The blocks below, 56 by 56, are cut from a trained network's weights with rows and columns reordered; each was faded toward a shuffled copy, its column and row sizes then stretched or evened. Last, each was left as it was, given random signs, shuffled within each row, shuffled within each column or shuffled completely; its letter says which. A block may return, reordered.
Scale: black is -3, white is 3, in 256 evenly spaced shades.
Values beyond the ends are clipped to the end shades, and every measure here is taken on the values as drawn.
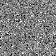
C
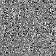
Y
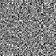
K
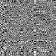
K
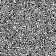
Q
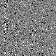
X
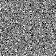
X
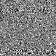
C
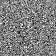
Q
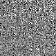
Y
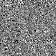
C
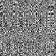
K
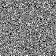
C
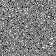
Q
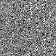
X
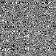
Y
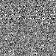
Y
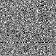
Y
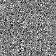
X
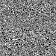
C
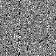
X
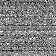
C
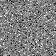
Q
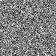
Q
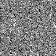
X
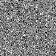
X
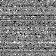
C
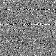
C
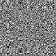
K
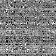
K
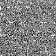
Y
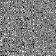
Y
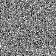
Q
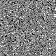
Q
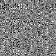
K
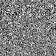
C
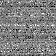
C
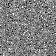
Q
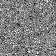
Q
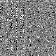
Y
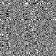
K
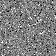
Q
